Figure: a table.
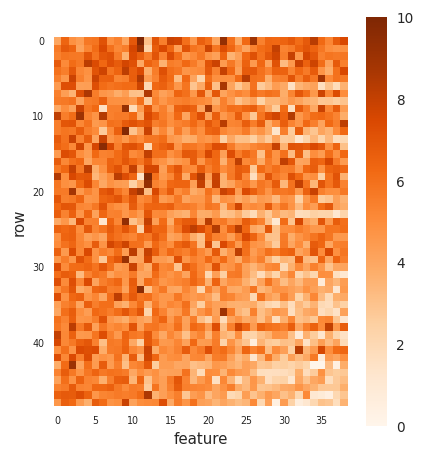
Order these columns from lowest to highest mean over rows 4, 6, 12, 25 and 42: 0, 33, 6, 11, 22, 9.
33, 11, 6, 0, 22, 9
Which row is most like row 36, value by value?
6
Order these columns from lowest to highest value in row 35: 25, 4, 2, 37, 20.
37, 25, 20, 2, 4
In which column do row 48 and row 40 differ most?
26
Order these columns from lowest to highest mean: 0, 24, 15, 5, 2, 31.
31, 24, 15, 5, 0, 2
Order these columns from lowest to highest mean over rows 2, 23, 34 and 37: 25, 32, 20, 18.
32, 20, 25, 18
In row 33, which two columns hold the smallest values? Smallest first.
37, 19
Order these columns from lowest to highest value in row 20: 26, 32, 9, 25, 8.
32, 9, 8, 26, 25
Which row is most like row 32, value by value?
42
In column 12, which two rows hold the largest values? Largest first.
18, 19
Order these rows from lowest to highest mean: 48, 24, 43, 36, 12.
43, 48, 36, 12, 24
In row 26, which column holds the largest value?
25
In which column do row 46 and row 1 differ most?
29
